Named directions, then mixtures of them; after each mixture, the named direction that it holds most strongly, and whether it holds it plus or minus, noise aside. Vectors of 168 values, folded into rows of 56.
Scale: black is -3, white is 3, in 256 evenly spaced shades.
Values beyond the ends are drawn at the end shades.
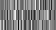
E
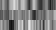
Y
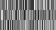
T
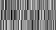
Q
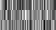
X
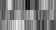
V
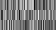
T, minus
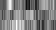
V, plus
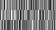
Q, minus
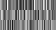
T, plus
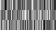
X, plus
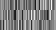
E, minus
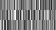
E, plus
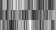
Y, plus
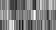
Y, minus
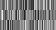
T, plus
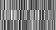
Q, minus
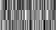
X, plus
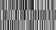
T, plus
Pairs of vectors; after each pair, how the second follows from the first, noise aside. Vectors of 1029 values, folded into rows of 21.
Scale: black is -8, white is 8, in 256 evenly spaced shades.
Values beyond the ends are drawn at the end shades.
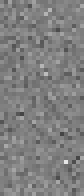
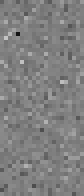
reversed, negated, partly zeroed.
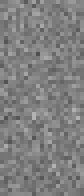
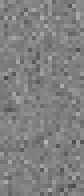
reversed, negated, partly zeroed.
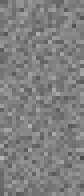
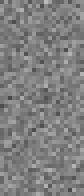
wrapped around.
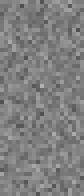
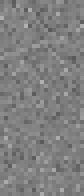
reversed, negated, partly zeroed.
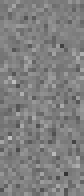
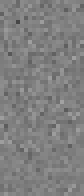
reversed, shrunk.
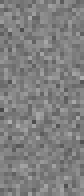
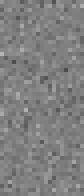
reversed, negated, partly zeroed.
